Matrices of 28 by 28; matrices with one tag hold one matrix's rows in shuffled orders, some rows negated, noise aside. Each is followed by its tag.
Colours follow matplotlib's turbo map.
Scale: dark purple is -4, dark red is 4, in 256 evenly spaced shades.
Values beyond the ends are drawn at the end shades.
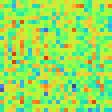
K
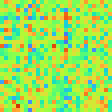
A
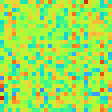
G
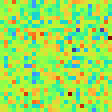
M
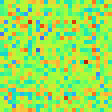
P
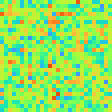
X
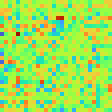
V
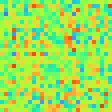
M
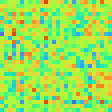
K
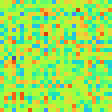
K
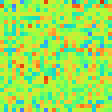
K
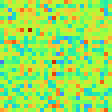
X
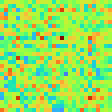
V
